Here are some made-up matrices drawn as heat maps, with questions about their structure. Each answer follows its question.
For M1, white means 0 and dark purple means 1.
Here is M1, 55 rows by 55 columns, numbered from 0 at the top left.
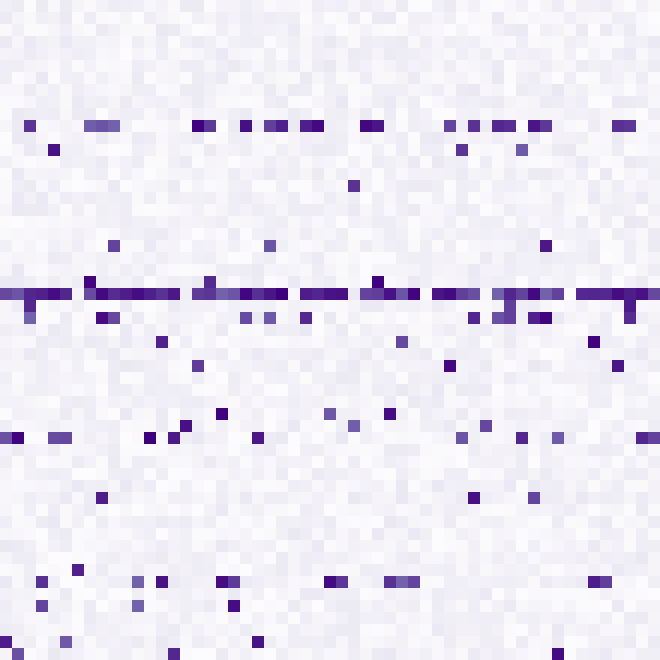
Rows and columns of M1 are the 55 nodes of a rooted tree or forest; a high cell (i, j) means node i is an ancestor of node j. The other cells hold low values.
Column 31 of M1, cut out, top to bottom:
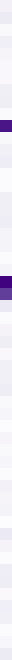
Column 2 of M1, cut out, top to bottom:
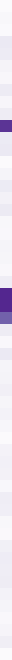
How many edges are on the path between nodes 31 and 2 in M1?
5
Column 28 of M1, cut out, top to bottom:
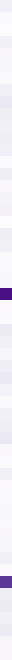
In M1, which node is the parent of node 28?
48
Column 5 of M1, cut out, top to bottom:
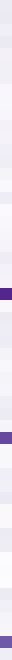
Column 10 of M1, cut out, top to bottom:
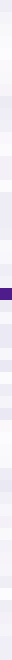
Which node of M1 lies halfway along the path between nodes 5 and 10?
36
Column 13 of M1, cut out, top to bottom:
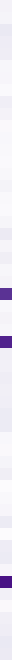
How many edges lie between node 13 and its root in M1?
3
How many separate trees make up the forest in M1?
3
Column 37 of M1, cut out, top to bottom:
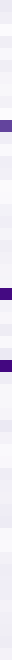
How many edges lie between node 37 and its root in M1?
3
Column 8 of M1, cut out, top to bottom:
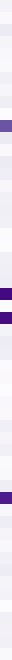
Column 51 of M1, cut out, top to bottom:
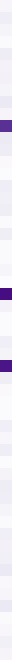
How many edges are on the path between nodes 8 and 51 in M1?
5
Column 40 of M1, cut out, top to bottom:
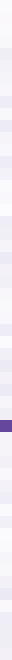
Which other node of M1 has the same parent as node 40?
15
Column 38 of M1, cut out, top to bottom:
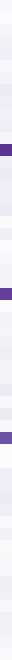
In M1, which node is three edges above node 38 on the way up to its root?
24
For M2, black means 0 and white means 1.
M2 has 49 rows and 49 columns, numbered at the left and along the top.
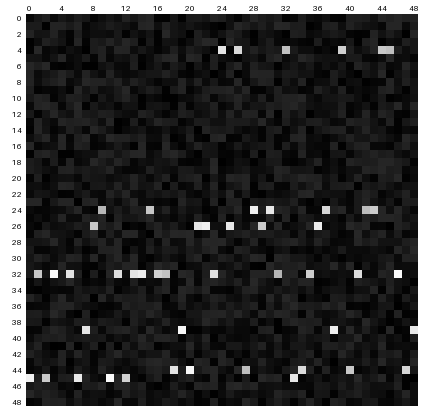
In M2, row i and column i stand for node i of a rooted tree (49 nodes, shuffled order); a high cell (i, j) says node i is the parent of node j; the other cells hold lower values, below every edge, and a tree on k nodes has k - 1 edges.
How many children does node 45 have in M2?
6
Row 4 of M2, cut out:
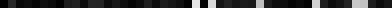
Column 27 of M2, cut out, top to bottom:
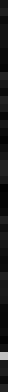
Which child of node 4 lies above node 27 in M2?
44
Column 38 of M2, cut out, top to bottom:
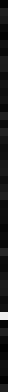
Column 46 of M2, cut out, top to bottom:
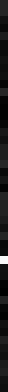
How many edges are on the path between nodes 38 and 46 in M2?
4
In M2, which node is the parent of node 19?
39
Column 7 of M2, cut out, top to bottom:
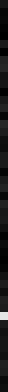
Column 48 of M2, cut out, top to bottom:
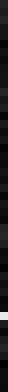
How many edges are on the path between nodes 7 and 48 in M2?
2
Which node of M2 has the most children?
32
